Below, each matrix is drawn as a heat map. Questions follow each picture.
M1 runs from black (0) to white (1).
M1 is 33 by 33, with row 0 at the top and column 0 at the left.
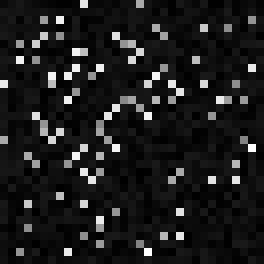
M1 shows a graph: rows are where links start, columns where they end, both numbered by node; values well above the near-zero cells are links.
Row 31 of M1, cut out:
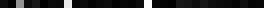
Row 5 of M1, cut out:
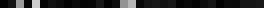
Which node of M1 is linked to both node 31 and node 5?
node 2
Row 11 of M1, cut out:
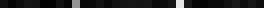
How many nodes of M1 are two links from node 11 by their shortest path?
6
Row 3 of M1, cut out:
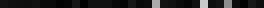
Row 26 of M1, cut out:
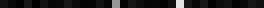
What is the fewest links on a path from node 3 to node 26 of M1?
5
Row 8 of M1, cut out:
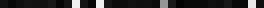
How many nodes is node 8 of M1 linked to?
4
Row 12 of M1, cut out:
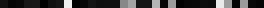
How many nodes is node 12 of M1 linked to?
8
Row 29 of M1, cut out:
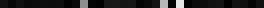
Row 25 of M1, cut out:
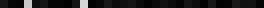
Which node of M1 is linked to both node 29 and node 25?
node 10
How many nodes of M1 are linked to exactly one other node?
2
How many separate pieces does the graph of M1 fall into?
4
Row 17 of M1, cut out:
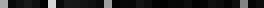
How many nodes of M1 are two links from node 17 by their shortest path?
4
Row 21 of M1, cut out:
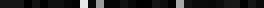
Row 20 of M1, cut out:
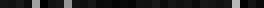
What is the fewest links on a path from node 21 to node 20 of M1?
3
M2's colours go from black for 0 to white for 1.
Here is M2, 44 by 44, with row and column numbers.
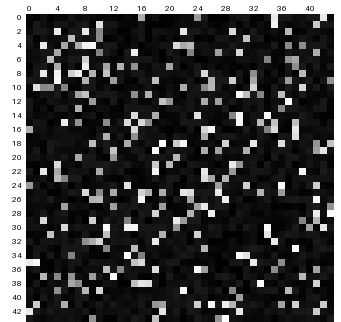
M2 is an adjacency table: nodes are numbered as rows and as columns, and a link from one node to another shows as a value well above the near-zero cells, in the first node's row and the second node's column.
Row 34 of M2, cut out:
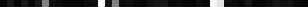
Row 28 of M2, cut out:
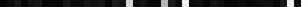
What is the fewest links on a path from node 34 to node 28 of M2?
3
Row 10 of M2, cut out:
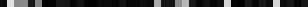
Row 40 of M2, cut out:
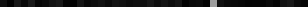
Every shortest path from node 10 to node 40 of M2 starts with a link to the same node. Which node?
node 5
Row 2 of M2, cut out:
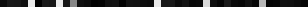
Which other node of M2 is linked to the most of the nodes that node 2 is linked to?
node 39
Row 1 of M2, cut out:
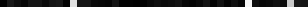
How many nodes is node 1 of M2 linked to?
3
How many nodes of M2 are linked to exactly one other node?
1
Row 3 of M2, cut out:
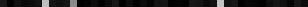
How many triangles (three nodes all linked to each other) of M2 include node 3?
0
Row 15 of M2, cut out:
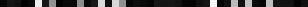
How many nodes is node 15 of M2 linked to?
10
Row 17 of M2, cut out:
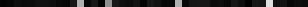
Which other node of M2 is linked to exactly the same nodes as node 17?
node 33
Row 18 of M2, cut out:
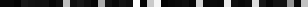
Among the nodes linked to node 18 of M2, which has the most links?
node 41
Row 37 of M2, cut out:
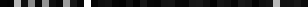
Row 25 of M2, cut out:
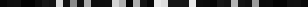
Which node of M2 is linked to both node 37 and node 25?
node 12
